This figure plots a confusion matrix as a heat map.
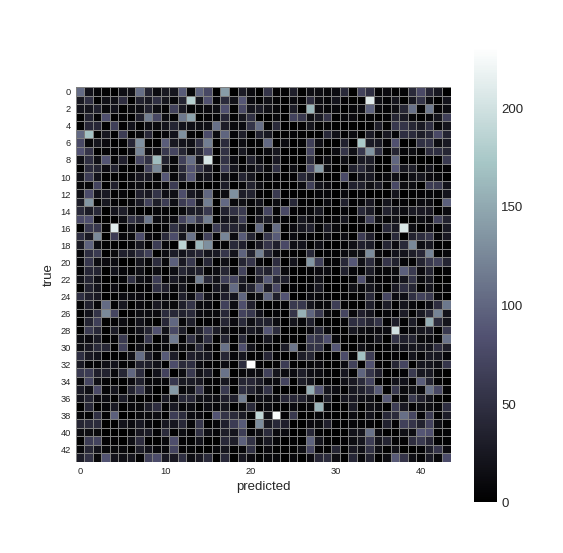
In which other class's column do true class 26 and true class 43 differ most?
42
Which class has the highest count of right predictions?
26
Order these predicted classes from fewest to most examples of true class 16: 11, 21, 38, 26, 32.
32, 26, 11, 21, 38
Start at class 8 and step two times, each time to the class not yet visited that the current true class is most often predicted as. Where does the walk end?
13
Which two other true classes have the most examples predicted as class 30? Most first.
25, 42
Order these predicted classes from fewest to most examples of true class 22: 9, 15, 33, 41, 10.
10, 41, 15, 9, 33
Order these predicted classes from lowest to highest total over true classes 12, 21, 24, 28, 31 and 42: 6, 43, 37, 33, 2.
6, 43, 2, 33, 37
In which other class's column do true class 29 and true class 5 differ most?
1
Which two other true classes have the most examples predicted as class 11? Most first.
35, 29
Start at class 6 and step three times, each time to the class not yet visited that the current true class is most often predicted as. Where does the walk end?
2
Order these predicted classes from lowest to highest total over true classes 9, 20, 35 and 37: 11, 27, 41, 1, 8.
8, 1, 41, 11, 27
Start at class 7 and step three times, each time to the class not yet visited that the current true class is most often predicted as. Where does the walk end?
41
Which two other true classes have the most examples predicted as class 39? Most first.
18, 2
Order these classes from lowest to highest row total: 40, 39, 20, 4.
40, 4, 39, 20
